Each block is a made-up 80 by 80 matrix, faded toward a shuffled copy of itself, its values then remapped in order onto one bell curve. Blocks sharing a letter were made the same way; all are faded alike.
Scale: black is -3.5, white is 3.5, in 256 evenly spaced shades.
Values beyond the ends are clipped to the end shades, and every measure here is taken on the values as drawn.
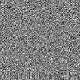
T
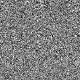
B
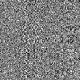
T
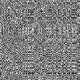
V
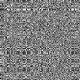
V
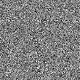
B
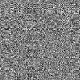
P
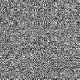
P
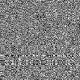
P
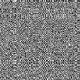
V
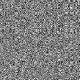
T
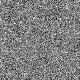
B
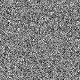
B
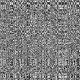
V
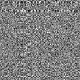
V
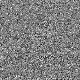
B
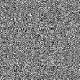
T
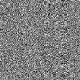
T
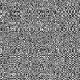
V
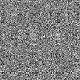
T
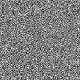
T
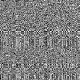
V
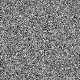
B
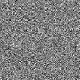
T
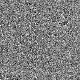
B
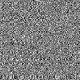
P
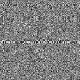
P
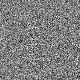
B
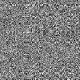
T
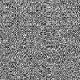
T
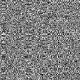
P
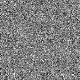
B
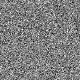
B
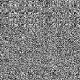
P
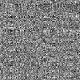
P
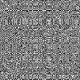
V
